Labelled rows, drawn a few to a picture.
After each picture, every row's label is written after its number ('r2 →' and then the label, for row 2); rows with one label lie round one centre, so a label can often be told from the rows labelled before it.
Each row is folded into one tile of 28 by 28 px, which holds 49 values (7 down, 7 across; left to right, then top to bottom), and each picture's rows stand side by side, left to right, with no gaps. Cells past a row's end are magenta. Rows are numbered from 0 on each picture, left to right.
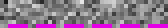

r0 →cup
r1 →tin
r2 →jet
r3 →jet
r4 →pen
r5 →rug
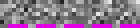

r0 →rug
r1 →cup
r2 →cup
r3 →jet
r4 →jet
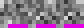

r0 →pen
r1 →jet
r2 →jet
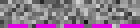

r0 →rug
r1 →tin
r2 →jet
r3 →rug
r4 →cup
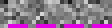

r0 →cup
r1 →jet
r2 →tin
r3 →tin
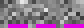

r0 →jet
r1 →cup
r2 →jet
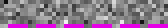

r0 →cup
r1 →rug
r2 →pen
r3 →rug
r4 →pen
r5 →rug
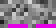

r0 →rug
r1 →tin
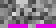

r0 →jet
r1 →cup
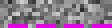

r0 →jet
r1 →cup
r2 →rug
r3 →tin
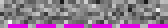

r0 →pen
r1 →cup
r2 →cup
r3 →tin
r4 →pen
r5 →cup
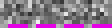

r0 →pen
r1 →pen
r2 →cup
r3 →cup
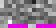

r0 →pen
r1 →cup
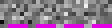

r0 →rug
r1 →rug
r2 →cup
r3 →pen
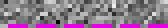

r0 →cup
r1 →jet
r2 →rug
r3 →rug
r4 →pen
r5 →jet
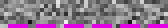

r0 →cup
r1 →rug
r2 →pen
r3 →pen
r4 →tin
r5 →tin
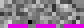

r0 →pen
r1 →rug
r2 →tin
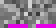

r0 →tin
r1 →pen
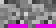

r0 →tin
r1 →tin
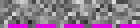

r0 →jet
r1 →rug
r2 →jet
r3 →rug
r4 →tin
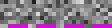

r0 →cup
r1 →cup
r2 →jet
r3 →rug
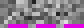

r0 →jet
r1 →cup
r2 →pen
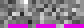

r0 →jet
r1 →rug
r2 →cup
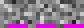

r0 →tin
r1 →rug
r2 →tin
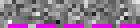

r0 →pen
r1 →cup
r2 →rug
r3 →pen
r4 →jet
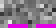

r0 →pen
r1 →rug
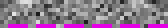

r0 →jet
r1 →pen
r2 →cup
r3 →rug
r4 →jet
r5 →tin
